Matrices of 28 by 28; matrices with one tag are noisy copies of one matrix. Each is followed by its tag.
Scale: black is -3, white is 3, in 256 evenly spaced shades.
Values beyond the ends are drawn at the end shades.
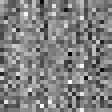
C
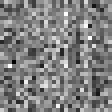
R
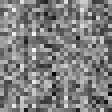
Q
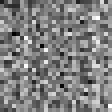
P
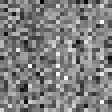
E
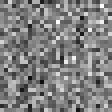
E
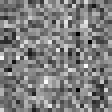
R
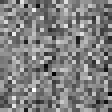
Q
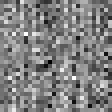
Q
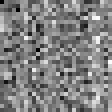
P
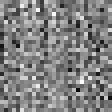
C
